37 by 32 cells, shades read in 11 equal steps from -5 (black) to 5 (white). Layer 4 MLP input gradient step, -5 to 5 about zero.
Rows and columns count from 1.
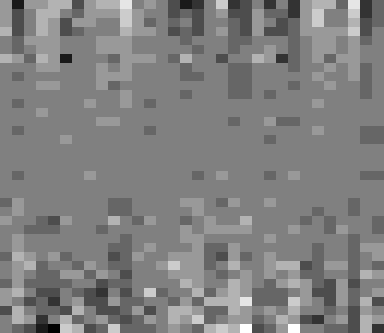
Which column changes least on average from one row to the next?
14
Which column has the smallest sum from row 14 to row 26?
32
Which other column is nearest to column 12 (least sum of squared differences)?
22
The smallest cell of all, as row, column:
37, 5
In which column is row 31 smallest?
11
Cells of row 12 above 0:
3
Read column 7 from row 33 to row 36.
-1 1 2 -1
